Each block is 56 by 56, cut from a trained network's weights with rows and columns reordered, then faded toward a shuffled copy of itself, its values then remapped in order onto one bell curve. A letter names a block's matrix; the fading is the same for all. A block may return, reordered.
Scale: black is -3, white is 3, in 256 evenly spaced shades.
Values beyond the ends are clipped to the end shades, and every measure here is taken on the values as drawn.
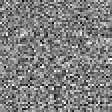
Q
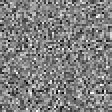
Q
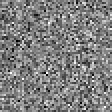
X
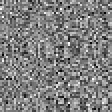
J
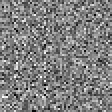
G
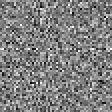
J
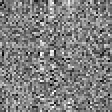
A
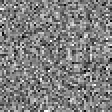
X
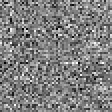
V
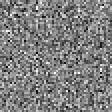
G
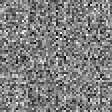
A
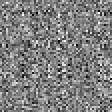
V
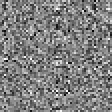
V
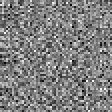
J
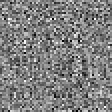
V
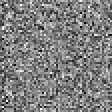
A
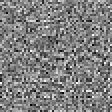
Q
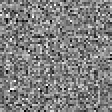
X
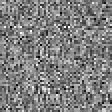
J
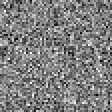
Q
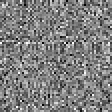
J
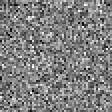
G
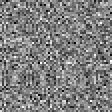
J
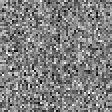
X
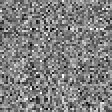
V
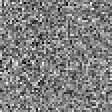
G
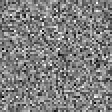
G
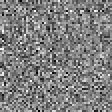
V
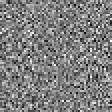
J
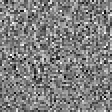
G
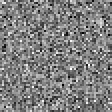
G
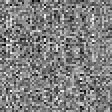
A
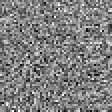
Q
